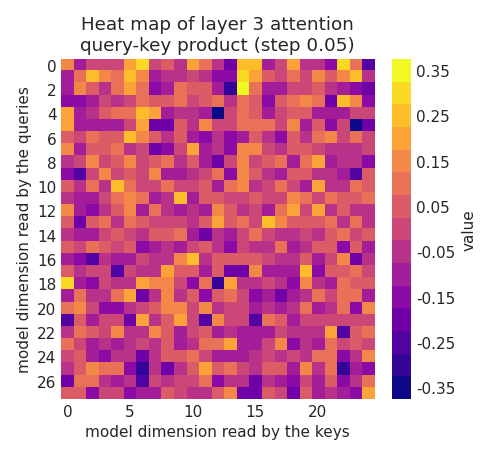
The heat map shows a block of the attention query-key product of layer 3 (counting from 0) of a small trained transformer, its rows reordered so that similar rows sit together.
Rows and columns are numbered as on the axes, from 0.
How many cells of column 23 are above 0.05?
8
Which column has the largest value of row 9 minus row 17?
14
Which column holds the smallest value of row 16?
2
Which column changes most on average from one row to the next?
12
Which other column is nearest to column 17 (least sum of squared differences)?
16
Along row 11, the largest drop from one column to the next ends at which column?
10
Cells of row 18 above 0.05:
8
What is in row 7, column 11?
-0.1
